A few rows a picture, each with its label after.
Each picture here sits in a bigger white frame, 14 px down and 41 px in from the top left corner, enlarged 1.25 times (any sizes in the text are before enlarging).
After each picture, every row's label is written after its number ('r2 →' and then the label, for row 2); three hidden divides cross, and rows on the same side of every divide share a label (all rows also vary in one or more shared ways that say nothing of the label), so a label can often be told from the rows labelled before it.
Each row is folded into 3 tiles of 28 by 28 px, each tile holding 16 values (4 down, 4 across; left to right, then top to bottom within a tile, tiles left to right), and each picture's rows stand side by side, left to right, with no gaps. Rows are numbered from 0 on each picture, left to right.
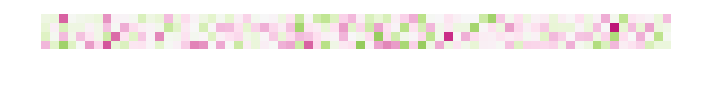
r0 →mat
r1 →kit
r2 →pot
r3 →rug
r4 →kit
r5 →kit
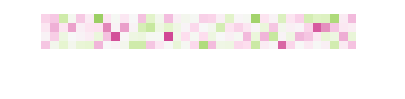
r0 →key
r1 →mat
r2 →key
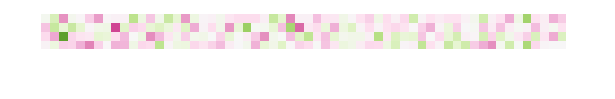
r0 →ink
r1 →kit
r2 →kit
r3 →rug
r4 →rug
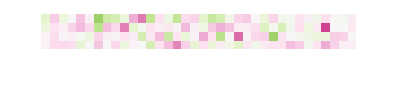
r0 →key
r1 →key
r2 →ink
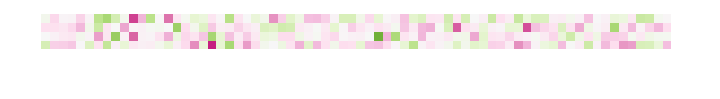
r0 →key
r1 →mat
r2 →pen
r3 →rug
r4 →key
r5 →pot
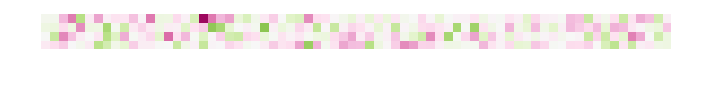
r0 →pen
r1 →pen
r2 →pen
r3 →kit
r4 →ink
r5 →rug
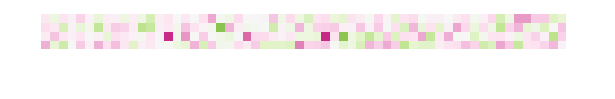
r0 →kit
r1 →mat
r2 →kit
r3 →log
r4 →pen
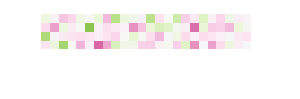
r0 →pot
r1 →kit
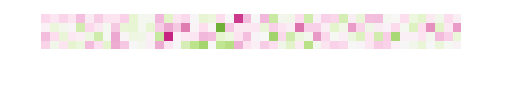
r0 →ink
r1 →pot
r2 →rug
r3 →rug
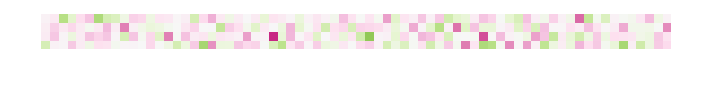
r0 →key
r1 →mat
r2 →mat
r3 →log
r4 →mat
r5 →log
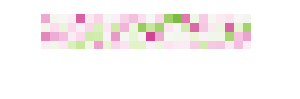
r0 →kit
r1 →kit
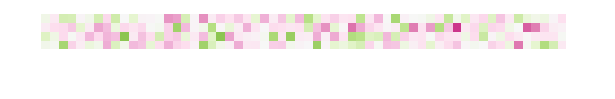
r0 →pot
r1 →pen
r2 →rug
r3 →log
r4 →key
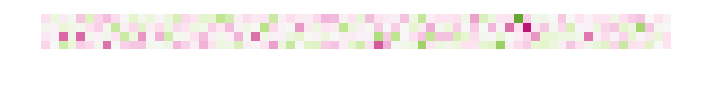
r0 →mat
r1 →key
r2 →ink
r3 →rug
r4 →key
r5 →mat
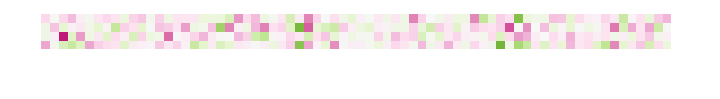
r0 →mat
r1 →pot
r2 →log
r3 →mat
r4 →key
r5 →kit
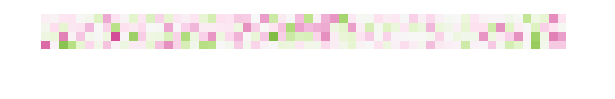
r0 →mat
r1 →rug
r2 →rug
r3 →ink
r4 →pot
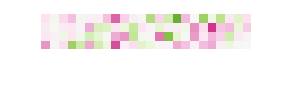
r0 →ink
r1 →key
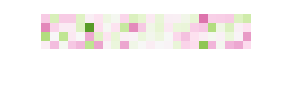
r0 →log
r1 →pen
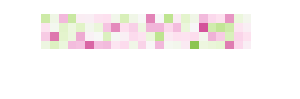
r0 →kit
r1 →log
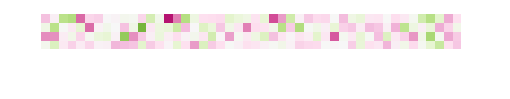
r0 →kit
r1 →pen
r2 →pen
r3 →pot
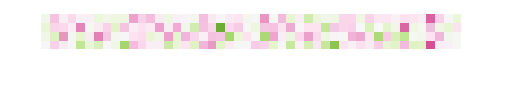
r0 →pot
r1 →pot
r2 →pot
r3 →ink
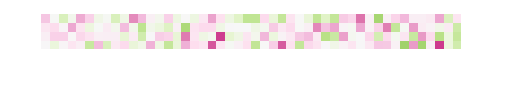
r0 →key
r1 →mat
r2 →key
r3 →rug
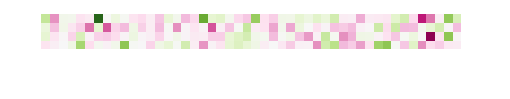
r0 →key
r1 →key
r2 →pot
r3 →pen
